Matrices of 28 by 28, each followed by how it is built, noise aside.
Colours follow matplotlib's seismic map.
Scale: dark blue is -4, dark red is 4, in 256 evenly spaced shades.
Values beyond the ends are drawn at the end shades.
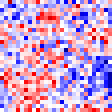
smooth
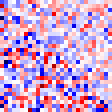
lower triangular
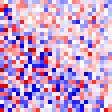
lower triangular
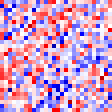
Hankel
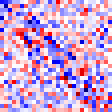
banded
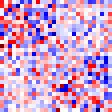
block diagonal
